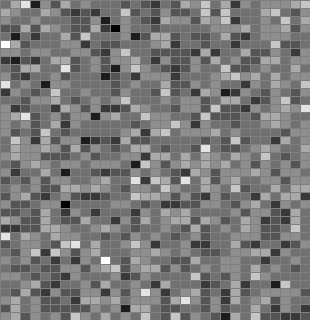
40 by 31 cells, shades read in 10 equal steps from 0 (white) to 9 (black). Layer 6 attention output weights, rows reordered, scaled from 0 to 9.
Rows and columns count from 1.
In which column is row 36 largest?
28
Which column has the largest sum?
18
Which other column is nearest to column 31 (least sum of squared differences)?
22
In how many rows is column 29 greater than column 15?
16
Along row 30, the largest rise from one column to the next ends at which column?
2
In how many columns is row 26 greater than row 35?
13
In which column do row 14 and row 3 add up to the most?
11
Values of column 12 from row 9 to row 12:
8 6 6 6
